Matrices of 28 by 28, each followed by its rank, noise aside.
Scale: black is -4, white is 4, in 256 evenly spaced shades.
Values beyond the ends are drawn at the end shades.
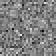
eight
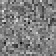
eight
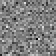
eight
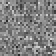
eight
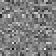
five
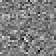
six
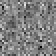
four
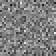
eight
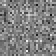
eight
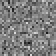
seven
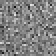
eight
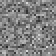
eight
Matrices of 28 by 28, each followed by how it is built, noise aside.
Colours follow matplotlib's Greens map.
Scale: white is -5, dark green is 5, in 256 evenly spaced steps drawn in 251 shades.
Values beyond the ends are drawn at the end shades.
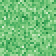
noise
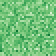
repeating columns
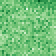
smooth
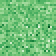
uneven rows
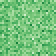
repeating rows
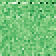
uneven rows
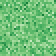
noise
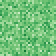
repeating rows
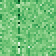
uneven columns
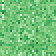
uneven columns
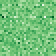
uneven rows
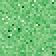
sparse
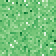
sparse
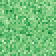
repeating columns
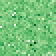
sparse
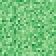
repeating rows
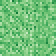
repeating rows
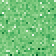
sparse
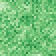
smooth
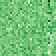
uneven columns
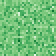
uneven columns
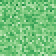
repeating columns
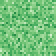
repeating columns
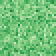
repeating columns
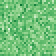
noise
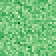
repeating rows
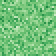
repeating rows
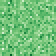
uneven columns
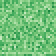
repeating columns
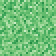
repeating columns
